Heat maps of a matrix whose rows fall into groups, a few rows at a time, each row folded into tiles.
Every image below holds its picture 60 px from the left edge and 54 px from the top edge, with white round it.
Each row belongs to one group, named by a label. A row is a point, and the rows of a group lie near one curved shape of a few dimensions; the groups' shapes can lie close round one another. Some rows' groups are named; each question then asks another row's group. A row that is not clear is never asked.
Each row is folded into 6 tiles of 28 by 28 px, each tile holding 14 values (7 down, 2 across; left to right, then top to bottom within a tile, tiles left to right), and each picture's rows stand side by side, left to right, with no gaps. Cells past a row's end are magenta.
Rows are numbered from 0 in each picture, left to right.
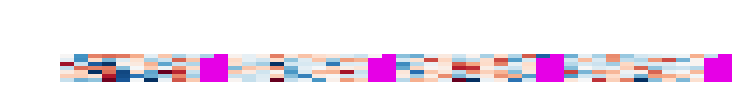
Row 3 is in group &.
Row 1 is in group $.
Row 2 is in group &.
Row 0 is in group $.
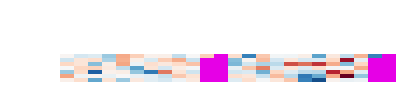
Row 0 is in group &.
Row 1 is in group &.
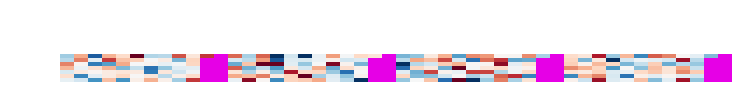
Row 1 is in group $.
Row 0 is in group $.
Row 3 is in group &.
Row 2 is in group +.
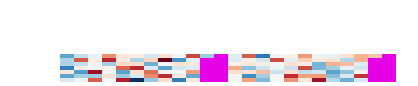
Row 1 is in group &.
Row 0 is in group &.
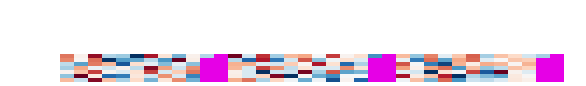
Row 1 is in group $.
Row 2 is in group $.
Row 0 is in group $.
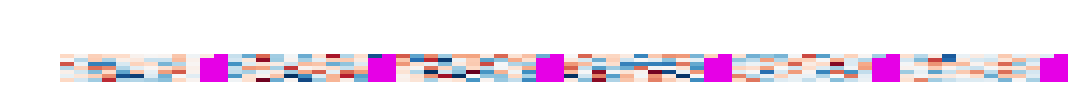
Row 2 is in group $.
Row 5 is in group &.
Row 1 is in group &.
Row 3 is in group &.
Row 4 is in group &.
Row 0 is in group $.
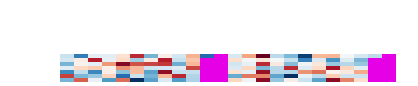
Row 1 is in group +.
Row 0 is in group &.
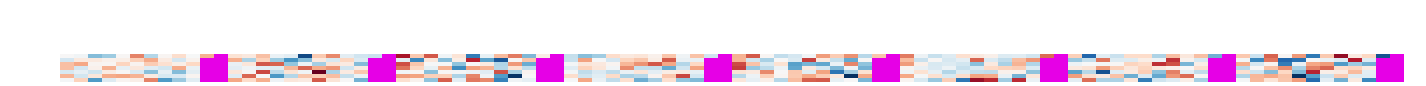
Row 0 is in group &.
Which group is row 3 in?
&
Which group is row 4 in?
&
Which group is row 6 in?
&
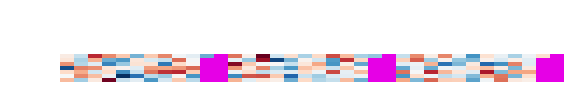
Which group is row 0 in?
$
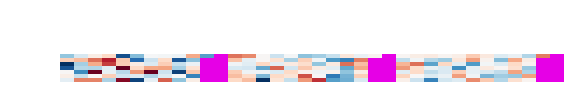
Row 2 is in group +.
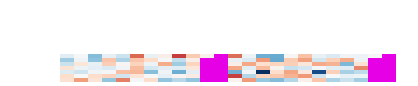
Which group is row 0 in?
&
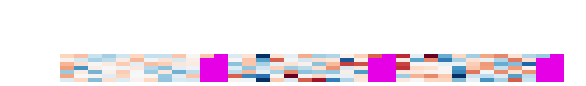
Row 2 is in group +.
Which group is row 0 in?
&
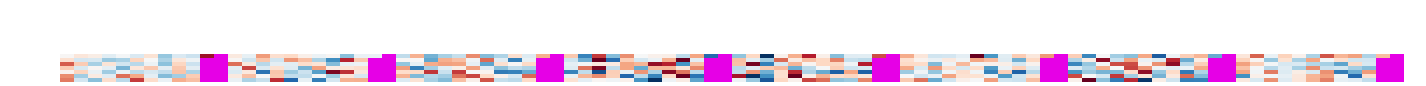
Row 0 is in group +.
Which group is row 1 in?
$
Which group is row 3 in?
&
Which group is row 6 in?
&
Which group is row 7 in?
&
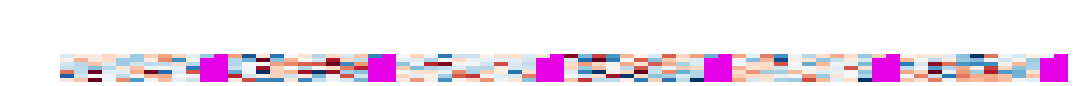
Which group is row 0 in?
&
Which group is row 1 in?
&
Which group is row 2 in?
$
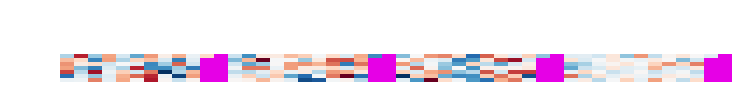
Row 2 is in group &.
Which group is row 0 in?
&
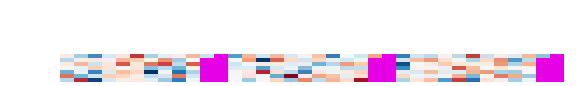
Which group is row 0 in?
&
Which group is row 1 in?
$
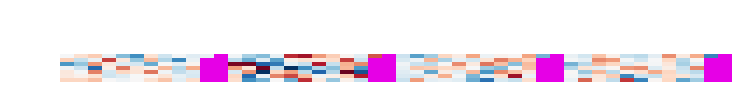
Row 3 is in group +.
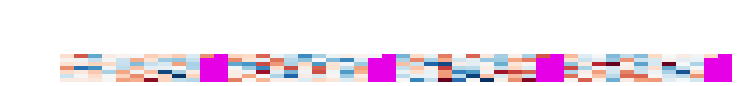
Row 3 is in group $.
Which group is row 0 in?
&
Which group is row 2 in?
$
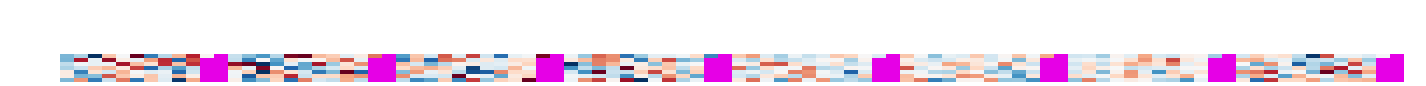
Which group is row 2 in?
$
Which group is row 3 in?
+
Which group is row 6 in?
&
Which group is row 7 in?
$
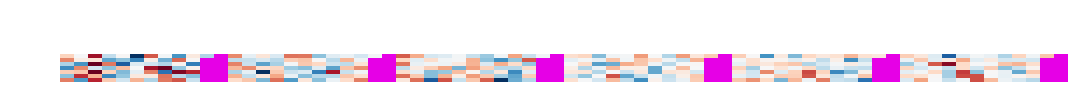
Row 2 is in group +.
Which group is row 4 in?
&
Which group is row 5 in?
$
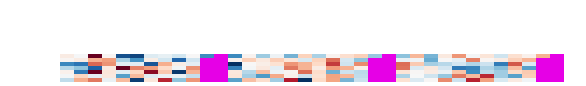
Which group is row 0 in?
+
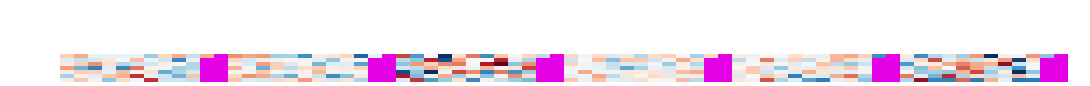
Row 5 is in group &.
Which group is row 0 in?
&
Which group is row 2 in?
&
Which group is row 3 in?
&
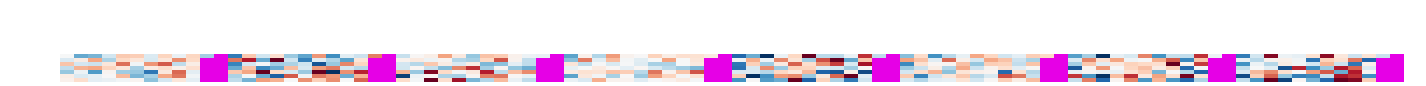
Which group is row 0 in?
&
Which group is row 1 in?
$
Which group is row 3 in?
&
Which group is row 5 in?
+
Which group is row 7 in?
+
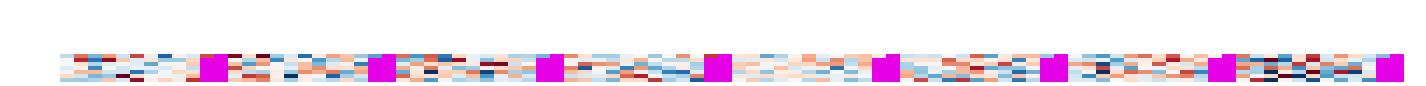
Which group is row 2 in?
&
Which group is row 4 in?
&
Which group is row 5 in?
&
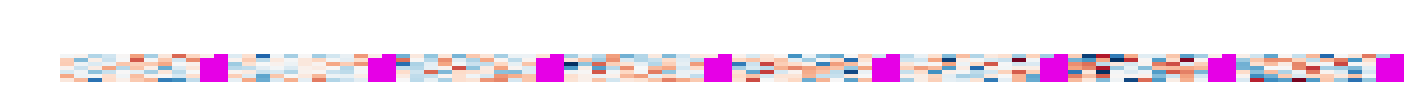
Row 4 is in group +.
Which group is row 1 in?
+
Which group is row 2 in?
+
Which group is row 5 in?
&
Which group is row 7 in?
&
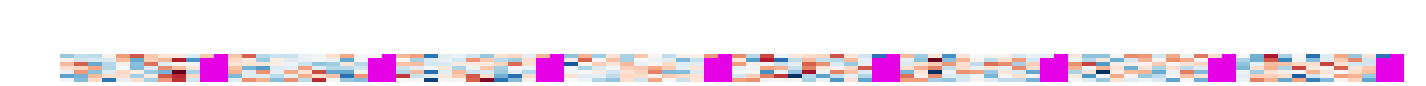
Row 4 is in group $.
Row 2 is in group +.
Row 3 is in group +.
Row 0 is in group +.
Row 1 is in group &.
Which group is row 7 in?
&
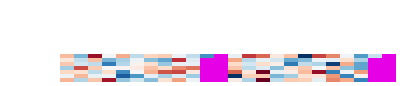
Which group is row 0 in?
$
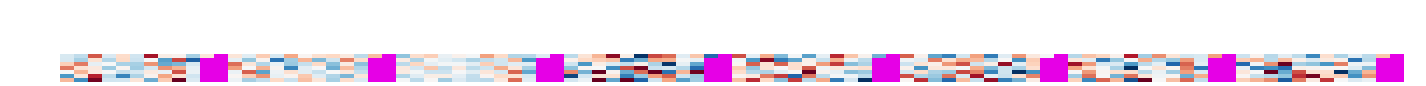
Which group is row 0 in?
+
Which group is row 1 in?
+
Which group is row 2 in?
+
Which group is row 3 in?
&
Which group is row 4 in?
$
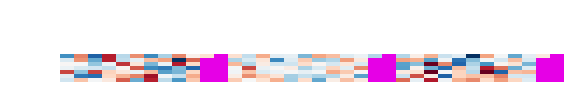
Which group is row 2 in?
$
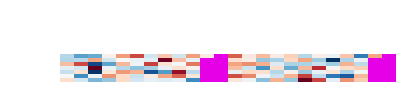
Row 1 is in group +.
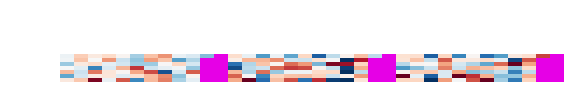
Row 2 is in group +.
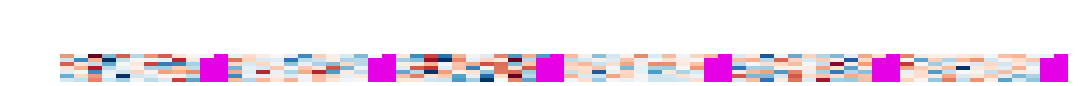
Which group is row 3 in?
&
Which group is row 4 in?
+
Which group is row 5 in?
+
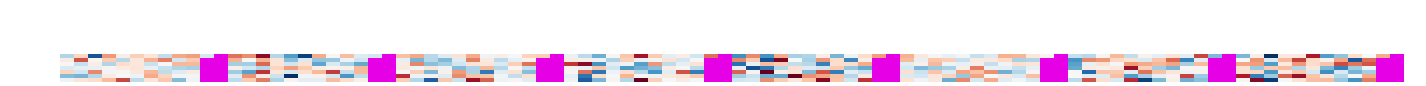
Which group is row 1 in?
+
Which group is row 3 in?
+
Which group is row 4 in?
$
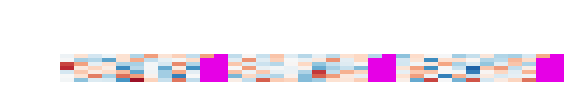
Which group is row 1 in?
&
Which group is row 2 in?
$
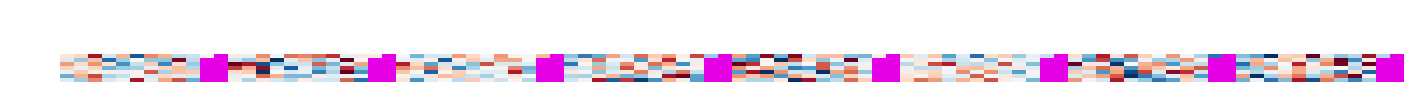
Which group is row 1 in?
+
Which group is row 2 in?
+
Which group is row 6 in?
$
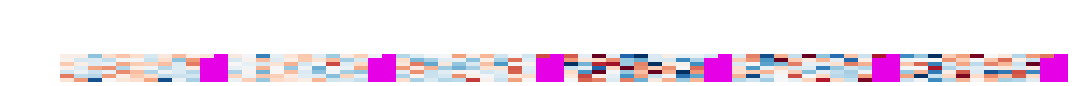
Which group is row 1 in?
&
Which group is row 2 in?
+
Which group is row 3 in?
+
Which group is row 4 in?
$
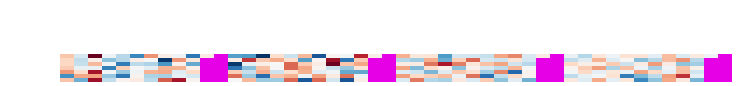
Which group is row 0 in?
+
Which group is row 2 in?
$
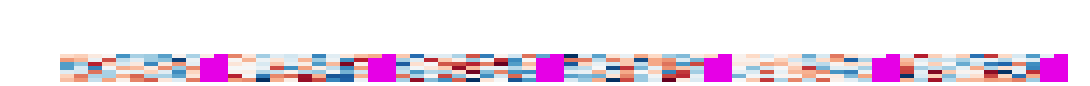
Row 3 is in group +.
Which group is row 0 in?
+
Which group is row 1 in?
+
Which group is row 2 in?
&
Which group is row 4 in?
&
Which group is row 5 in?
&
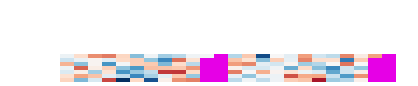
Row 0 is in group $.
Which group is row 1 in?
&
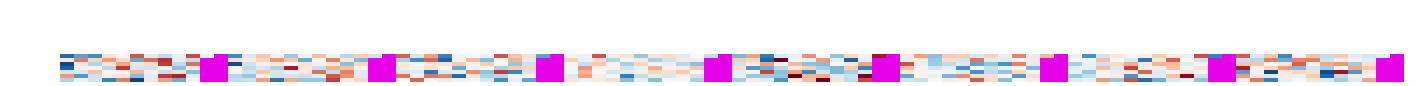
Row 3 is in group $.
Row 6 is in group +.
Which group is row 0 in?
+
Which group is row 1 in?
+
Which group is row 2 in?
$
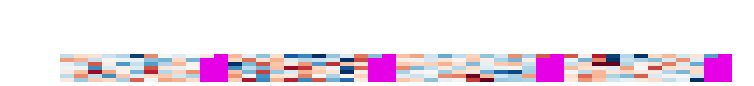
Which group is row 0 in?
$
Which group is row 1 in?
+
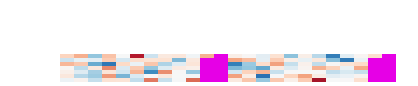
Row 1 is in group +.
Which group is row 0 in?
$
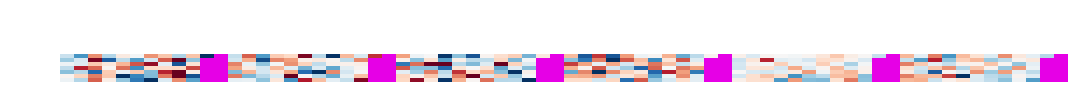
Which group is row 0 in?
&
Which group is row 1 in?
$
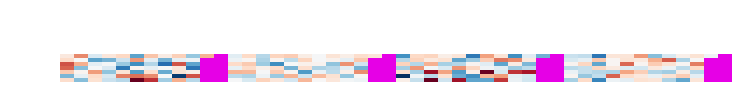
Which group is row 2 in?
&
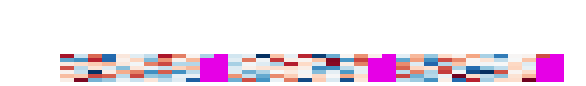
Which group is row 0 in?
$
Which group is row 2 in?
$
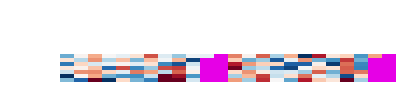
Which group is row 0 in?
+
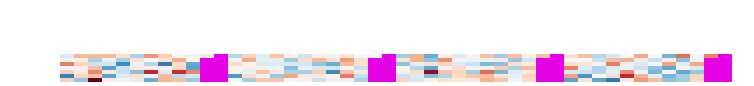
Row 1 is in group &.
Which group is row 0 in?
&
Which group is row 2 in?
$
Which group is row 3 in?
$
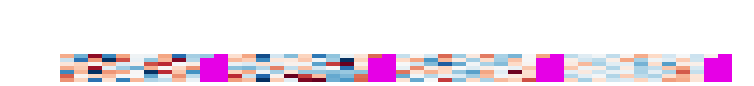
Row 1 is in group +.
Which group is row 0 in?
&
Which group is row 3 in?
+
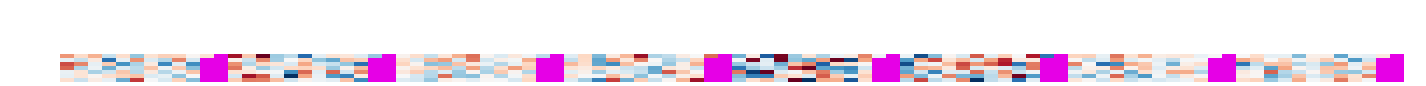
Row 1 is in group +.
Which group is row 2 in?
$
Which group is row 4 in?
&
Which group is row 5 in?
&
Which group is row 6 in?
$
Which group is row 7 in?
+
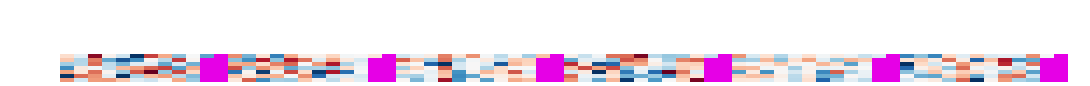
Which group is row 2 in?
$
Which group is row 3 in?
$
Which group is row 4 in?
$
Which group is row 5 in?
+
